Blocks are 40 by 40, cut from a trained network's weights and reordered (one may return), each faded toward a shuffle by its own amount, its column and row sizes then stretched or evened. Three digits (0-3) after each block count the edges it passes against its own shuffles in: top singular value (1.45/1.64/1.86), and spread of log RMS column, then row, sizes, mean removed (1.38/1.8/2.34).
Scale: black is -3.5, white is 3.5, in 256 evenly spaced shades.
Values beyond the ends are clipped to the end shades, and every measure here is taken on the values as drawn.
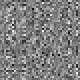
3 3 0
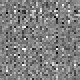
2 3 2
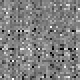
1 0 2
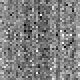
2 0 0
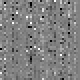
0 3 1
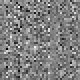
1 3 0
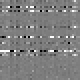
2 0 3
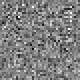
0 1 1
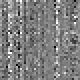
2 3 0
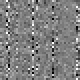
2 3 0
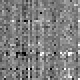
3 1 2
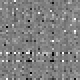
1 1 2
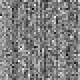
2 0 0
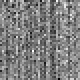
3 0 0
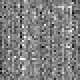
2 2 1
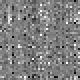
1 2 1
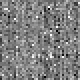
1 1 0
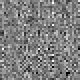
2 2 1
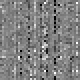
2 3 0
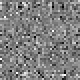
1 2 2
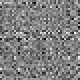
3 1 2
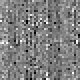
2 2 1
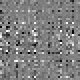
0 3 3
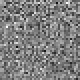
2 0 1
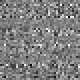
0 0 3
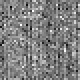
2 0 0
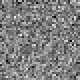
0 1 1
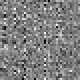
2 3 0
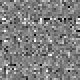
0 1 2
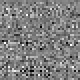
1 0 3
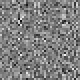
2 2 0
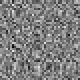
3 1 0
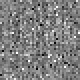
0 0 0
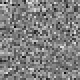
1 0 1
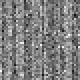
3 1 0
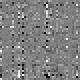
1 3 2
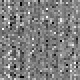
1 2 0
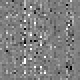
0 3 0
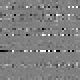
3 1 3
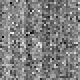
2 0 0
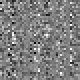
1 3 1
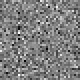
0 1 0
